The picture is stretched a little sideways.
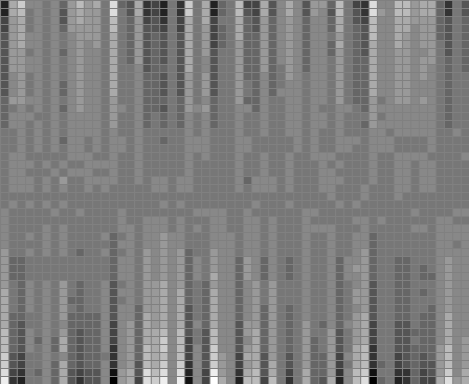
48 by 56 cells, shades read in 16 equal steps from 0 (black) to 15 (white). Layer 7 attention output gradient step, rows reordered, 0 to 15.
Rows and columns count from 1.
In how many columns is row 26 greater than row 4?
21
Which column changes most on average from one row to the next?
8
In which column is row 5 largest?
45
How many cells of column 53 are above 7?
21
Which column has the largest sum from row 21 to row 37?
20
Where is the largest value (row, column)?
48, 26
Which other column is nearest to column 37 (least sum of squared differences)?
16
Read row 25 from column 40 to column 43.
8 7 7 7
